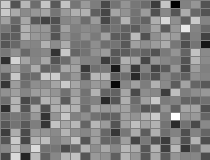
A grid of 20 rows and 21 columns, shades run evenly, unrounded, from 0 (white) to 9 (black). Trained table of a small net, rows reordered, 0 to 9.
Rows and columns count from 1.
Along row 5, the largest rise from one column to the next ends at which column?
15
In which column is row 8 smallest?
2
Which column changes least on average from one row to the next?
13
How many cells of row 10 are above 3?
16
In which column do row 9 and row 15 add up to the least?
18
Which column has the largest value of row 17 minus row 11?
19
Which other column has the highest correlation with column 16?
14
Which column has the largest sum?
12
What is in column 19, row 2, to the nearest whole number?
3
